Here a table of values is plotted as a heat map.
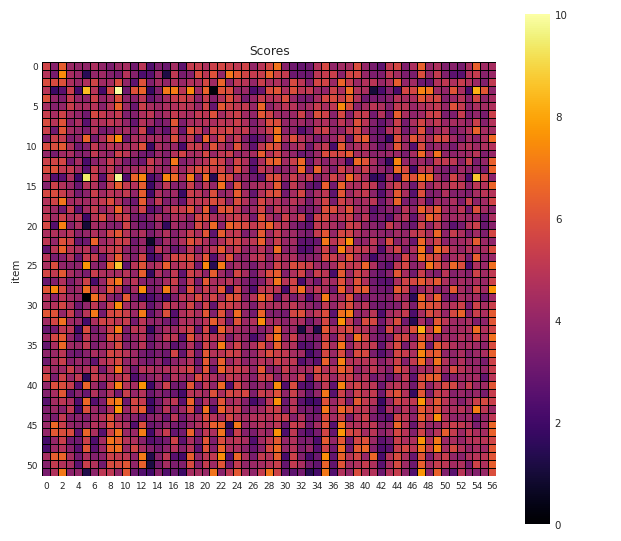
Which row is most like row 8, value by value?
0
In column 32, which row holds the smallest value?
33
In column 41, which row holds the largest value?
49
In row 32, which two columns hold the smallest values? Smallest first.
46, 5
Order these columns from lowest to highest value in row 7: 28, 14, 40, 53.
14, 53, 40, 28
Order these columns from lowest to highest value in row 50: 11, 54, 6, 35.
11, 6, 54, 35
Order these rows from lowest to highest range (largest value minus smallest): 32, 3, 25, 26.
26, 32, 25, 3
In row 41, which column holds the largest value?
35
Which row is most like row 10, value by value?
16
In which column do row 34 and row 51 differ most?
5
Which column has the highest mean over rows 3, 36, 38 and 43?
9
